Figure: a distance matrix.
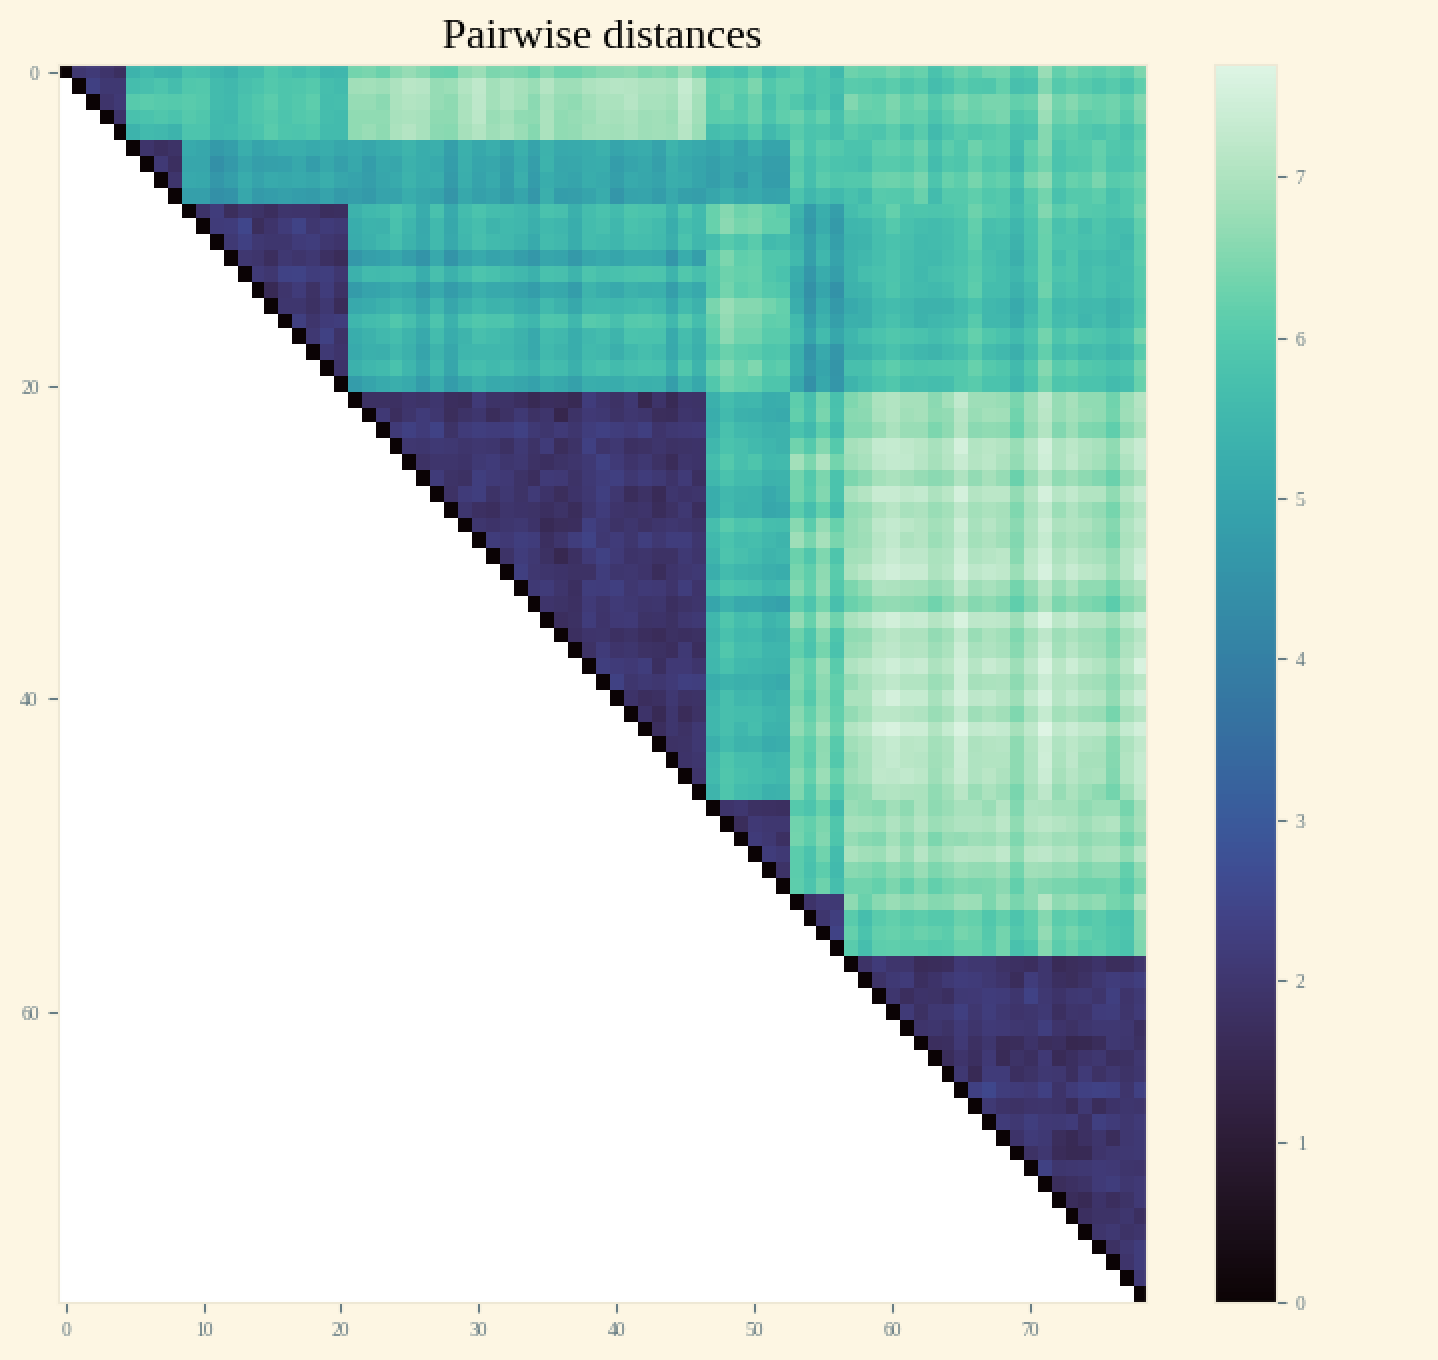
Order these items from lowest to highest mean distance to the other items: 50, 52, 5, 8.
8, 5, 52, 50
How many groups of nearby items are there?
7
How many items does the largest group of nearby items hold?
26
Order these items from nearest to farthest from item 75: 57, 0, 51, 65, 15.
57, 65, 15, 0, 51
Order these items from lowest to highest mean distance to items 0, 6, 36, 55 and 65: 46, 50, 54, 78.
54, 46, 78, 50
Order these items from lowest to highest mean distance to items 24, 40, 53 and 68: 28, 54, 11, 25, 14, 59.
28, 25, 54, 14, 11, 59
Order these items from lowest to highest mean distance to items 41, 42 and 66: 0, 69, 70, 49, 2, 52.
69, 70, 52, 49, 0, 2
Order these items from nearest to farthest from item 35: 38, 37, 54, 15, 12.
37, 38, 12, 15, 54
